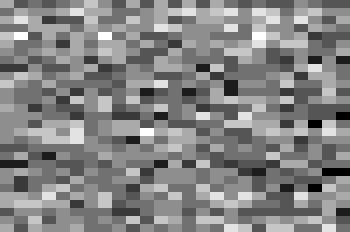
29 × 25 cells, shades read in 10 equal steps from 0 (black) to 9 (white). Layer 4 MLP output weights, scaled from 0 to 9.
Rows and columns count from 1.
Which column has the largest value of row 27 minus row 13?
5
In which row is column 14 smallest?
12
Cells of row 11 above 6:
3
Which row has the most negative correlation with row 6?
27
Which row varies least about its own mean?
23
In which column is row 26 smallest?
6
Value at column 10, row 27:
2
